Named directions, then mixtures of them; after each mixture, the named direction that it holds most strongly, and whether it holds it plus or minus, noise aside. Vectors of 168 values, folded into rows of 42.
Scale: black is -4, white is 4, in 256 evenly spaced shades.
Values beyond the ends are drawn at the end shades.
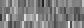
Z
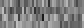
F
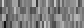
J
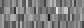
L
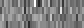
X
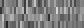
L, plus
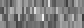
F, minus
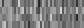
X, plus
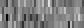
Z, minus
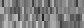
F, plus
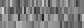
F, plus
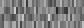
L, minus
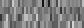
Z, plus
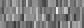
L, plus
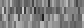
F, plus
